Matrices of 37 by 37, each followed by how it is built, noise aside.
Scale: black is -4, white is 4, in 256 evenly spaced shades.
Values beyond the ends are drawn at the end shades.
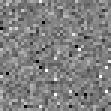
sparse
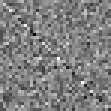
diagonal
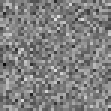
repeating rows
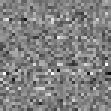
uneven rows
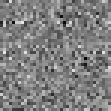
uneven rows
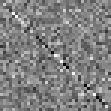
diagonal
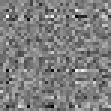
low rank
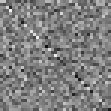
diagonal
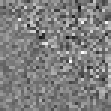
upper triangular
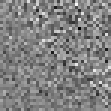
upper triangular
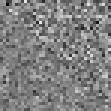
upper triangular
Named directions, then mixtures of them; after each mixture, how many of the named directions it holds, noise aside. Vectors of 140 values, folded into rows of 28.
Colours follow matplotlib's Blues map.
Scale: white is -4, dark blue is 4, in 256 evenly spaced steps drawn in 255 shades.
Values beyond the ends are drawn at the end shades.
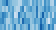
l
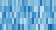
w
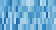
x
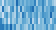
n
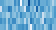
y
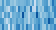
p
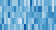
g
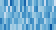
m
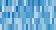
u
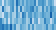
one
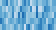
four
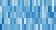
two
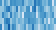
one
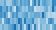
two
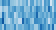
two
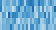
three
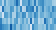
two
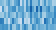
four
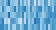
two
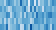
three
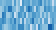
three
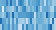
three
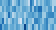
one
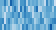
one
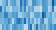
two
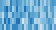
four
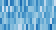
two
